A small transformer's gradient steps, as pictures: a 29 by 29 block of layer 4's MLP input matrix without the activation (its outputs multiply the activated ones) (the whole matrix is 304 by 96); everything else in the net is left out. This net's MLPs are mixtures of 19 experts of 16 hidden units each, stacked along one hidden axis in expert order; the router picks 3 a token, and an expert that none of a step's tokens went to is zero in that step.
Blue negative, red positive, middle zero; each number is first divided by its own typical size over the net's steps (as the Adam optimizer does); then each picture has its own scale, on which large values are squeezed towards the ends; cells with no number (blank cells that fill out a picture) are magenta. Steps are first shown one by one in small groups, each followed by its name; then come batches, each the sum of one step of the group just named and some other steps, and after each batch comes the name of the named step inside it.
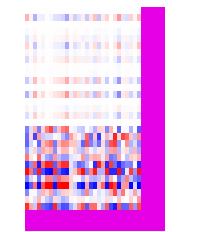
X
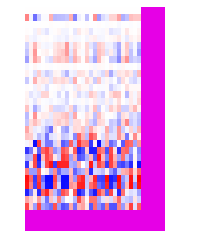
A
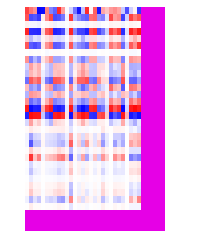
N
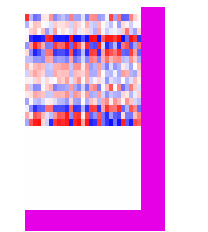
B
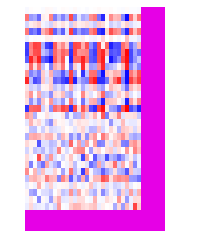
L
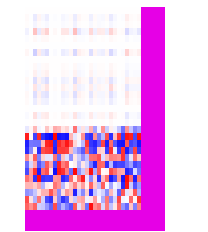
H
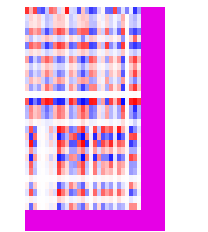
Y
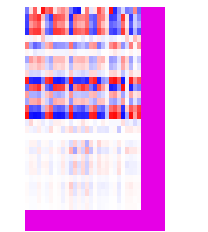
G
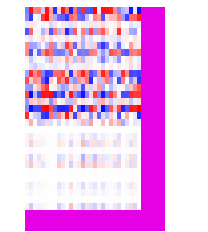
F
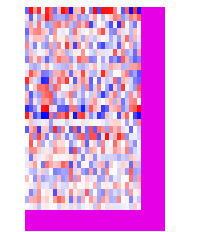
F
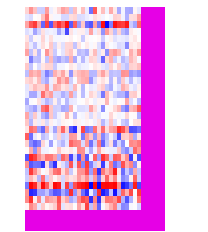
F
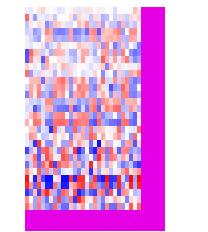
A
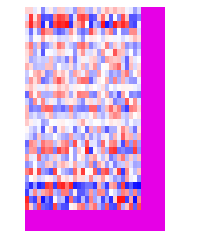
X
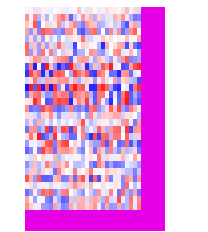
H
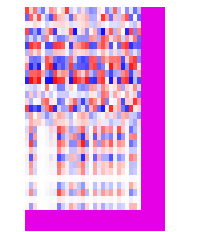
Y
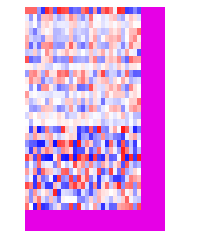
N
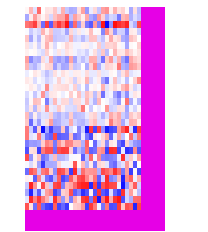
H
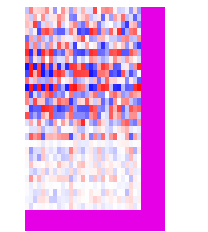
F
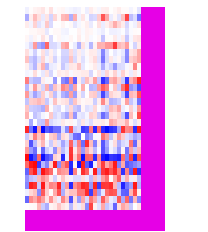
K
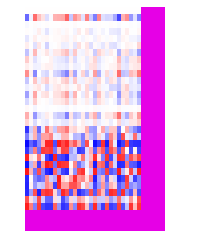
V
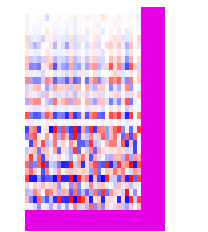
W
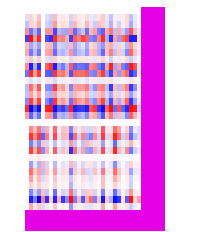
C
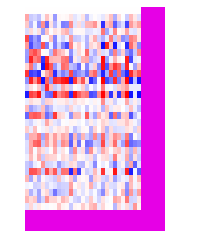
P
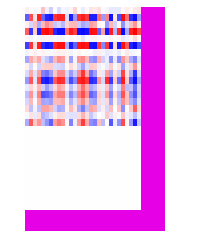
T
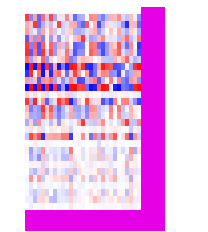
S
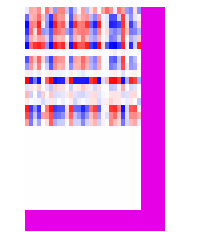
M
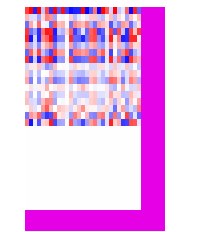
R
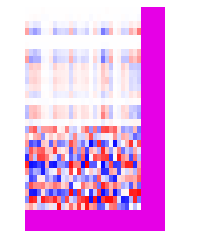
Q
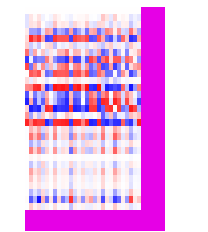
C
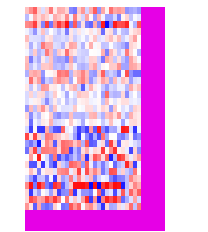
Q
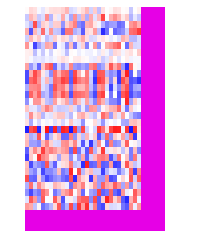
Q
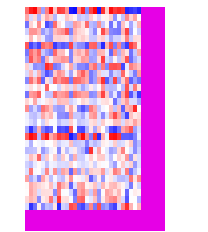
P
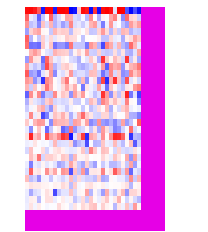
P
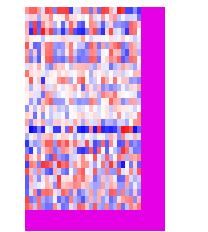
V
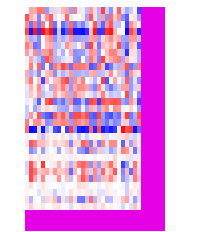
P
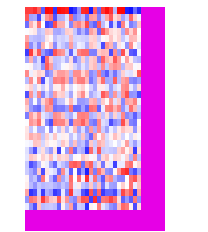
P
